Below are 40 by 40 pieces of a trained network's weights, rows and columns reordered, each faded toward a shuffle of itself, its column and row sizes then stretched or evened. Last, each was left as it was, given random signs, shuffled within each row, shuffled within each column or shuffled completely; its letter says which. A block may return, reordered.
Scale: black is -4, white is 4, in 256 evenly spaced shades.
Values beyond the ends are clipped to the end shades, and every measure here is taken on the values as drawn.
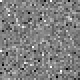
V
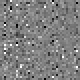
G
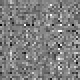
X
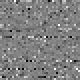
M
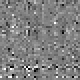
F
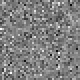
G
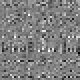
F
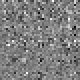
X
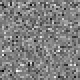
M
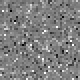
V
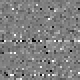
M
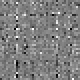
F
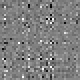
F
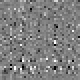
F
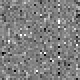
G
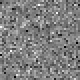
V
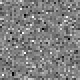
V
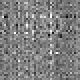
F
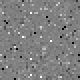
V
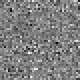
M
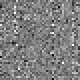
G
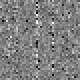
G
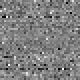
M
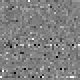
M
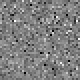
V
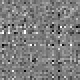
X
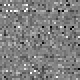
M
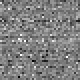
M
